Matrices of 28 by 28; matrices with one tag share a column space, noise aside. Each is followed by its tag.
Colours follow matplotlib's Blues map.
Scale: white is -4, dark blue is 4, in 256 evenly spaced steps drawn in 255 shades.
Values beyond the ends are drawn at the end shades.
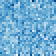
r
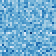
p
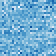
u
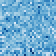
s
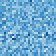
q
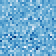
q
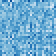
r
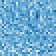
p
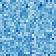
r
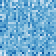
r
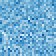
q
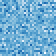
u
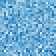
p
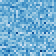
p
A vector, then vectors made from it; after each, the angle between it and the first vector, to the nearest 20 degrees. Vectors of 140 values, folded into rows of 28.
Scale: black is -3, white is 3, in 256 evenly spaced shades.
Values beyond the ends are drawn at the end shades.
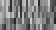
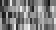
120 degrees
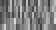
160 degrees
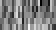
120 degrees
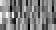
40 degrees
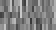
140 degrees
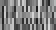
100 degrees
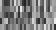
120 degrees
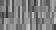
140 degrees
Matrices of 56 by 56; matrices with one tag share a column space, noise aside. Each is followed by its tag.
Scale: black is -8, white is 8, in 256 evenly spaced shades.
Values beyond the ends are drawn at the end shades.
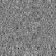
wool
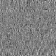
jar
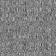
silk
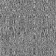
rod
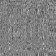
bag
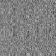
bag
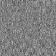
jar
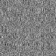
silk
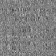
silk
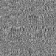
rod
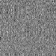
bag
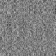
bag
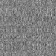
silk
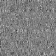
jar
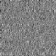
jar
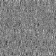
jar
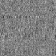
rod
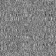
silk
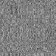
bag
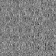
silk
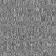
silk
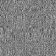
rod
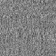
rod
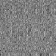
bag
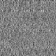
jar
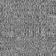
bag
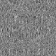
rod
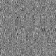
rod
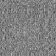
bag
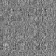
silk
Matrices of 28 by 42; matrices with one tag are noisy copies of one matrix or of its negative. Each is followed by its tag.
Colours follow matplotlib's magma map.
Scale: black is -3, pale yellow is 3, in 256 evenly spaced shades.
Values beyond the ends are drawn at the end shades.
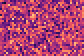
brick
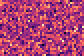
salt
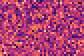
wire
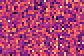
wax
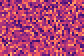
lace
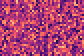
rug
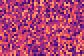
wax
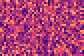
rug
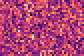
wire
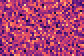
lace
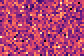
wire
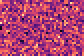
salt
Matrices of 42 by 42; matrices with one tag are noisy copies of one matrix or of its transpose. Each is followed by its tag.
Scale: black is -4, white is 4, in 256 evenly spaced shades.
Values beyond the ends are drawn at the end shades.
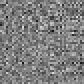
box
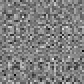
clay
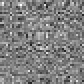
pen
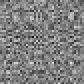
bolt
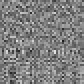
box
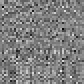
box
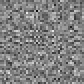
bolt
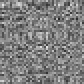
pen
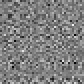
clay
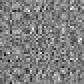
bolt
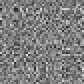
clay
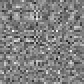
bolt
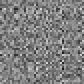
clay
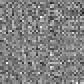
box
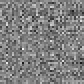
box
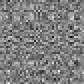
bolt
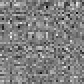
pen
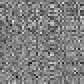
box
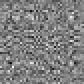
bolt
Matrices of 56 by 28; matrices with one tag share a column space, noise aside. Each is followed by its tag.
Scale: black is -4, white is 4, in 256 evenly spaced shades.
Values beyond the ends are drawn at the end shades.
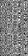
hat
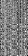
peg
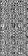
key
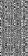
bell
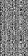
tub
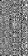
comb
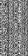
hat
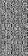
key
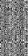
tub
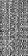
peg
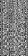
peg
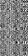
key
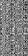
hat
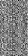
comb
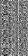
comb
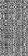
bell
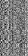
tub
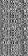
key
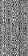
hat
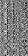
peg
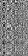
key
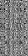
key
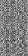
tub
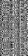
comb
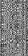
tub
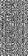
comb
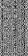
bell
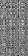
bell
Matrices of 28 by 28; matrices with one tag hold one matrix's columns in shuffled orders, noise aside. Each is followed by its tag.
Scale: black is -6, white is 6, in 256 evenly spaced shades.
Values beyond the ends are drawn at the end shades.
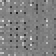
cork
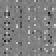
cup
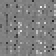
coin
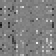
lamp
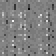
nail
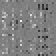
nail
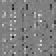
nail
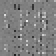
nail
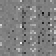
cup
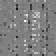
nail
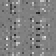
cork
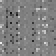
cup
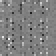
cork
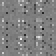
cork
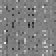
lamp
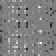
lamp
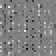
coin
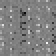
cup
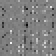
lamp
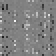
nail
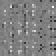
coin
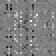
nail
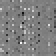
cup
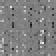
lamp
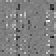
nail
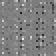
cork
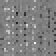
cup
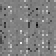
lamp
